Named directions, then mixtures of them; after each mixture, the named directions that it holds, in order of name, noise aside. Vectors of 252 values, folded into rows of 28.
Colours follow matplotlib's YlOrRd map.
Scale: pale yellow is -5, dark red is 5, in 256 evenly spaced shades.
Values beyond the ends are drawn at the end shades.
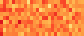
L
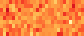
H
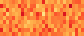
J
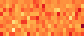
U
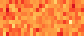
H.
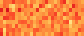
H, L.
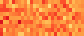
L.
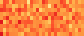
L.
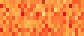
J.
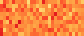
J, L.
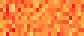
H, U.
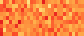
J, L.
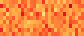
J.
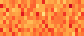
J.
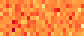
U.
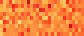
L.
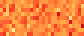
H, U.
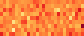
U.
